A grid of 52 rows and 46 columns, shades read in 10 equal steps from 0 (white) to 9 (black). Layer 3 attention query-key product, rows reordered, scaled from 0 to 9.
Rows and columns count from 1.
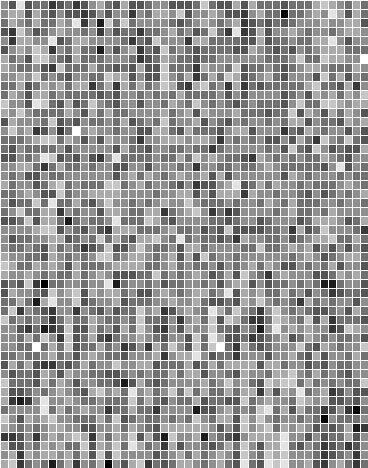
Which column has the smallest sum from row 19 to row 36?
14
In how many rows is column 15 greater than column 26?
22
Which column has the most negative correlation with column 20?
34
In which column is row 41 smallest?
15
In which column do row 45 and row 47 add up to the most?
3
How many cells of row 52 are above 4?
23
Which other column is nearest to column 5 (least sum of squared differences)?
38
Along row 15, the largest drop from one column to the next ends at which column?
10
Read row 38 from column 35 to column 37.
4 3 6
